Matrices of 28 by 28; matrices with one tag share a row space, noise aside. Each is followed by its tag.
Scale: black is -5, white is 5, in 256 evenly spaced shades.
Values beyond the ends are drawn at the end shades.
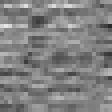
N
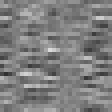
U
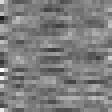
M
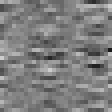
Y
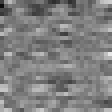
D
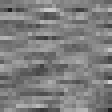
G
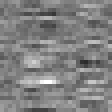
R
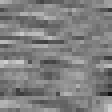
G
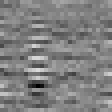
N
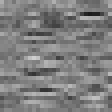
R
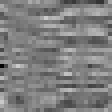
M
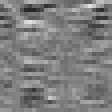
U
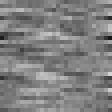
G
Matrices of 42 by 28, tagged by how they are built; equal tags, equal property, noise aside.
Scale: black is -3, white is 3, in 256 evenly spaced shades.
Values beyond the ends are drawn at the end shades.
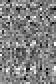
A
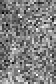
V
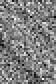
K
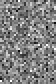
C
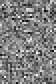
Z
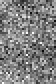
V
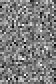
C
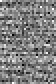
Z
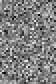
C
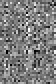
A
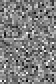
A
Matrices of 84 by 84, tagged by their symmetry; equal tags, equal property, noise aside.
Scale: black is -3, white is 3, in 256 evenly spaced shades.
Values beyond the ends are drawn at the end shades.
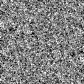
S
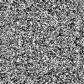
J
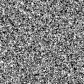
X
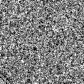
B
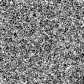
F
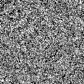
F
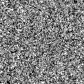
S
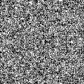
J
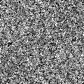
S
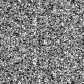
J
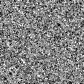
B
